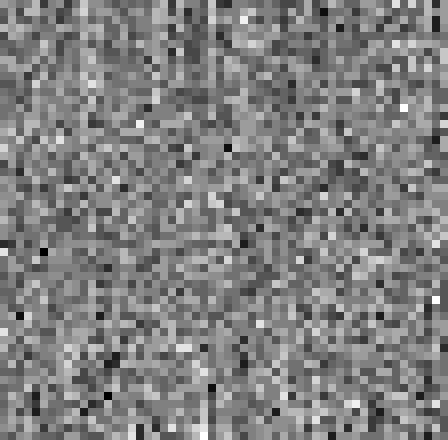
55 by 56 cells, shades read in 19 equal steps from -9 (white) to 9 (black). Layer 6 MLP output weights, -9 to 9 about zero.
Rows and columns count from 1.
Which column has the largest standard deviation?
55
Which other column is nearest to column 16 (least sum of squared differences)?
7
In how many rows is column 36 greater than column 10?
20
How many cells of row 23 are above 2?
9
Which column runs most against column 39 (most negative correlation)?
49
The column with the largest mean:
3
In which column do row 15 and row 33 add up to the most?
56
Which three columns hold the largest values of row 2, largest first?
41, 24, 45
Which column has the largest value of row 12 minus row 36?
35
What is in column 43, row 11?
2
